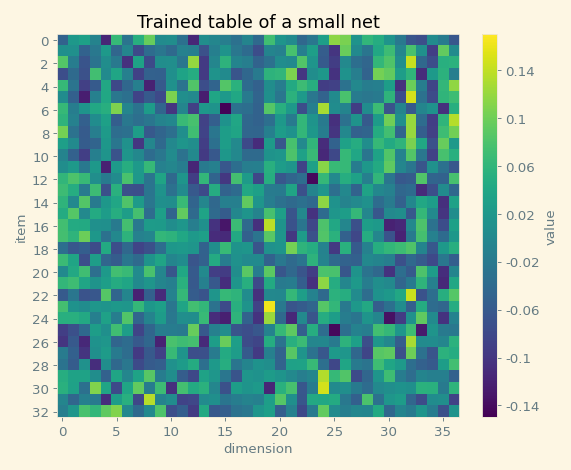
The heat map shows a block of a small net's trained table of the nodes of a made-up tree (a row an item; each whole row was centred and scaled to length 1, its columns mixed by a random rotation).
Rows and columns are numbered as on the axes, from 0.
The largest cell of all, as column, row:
19, 23
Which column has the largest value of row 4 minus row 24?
15
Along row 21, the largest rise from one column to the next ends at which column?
24
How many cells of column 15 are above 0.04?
7
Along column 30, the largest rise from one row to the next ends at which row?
25
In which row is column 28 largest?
31
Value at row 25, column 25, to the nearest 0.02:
-0.14
